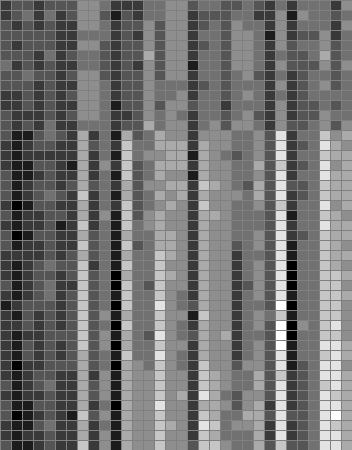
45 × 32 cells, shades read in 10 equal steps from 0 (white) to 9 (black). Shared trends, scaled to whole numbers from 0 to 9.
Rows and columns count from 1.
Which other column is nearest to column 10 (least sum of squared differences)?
29
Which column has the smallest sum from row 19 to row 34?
26
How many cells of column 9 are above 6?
14
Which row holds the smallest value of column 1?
7
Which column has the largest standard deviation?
31
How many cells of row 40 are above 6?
9
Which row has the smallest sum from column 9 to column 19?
40
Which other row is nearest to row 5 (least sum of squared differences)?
3
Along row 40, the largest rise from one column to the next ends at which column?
27
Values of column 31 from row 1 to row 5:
7 6 7 7 6
